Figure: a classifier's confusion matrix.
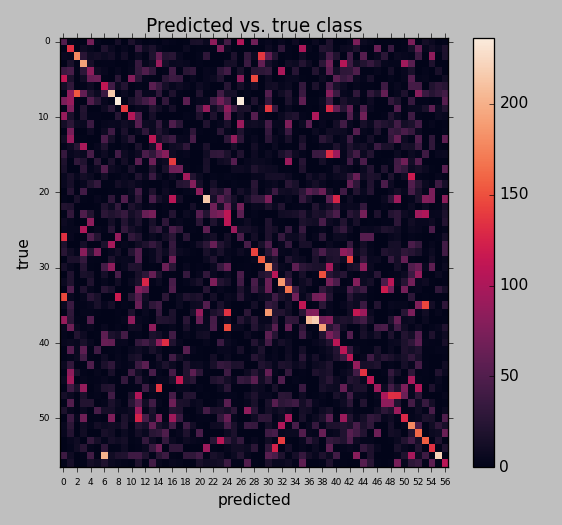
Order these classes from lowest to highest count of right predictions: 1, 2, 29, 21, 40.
40, 1, 29, 2, 21
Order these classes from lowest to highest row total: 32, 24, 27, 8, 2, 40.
24, 27, 40, 2, 32, 8
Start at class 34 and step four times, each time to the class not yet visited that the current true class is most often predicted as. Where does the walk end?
1
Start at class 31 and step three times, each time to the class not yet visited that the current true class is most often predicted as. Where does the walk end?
4
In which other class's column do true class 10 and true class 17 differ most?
37
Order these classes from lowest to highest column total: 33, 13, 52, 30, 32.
32, 33, 13, 52, 30
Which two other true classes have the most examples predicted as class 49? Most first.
47, 21
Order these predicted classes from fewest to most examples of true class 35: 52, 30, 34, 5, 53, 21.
34, 5, 30, 21, 52, 53
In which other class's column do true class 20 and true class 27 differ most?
7
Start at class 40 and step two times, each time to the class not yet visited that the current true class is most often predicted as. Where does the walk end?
39
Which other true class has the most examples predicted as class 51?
18
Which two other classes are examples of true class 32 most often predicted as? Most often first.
12, 48
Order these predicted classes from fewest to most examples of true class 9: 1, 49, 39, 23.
23, 49, 1, 39
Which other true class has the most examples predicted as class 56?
21
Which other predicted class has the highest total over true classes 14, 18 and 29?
42
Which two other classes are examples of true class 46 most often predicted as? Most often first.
14, 52
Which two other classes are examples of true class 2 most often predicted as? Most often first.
29, 54
